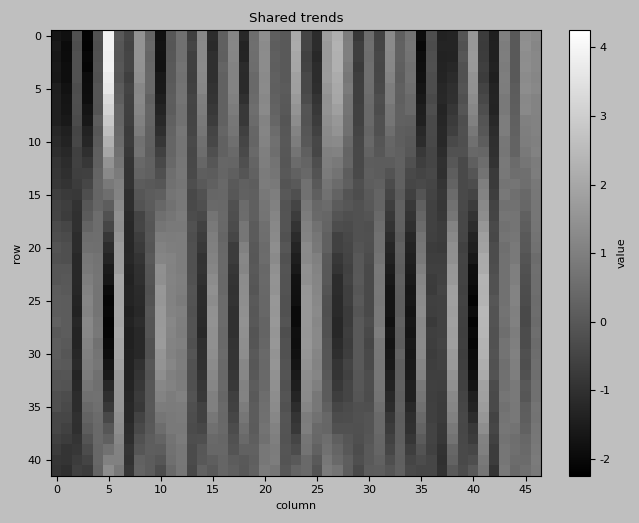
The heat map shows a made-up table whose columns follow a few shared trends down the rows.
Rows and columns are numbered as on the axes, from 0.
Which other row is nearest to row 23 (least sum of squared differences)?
31
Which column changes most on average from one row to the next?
5
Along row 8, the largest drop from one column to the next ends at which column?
6
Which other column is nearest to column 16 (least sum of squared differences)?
33
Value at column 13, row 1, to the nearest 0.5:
-0.5
